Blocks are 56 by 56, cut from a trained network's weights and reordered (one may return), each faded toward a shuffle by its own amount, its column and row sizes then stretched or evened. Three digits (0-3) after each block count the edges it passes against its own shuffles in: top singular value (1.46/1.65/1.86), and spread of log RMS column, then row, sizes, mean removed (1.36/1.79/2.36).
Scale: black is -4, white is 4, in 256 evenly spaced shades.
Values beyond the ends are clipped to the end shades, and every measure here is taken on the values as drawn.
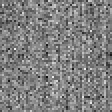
1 1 1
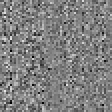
1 3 0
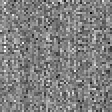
1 1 1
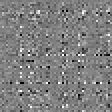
1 3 3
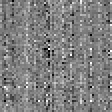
2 3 2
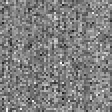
1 1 0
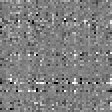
1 2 3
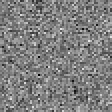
1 1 0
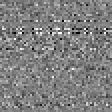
3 0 3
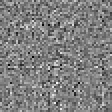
1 2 1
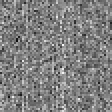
1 1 0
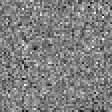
1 1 1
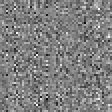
2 3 1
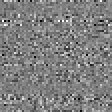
0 1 3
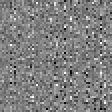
1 3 1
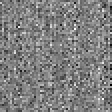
1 2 0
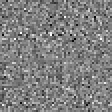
0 0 2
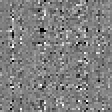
0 3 2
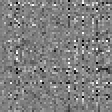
1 3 2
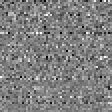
0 0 3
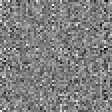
2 2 1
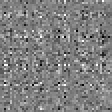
2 3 3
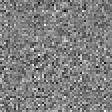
1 2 2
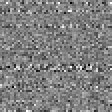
1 0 3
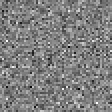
2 1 2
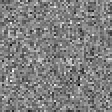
2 1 0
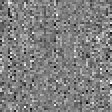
0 3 0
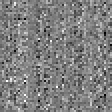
0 3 0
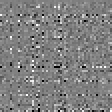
1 3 3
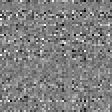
0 2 3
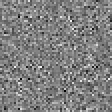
0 1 2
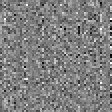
2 3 1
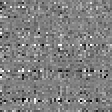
2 2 3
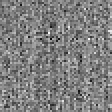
1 0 1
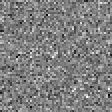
0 2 1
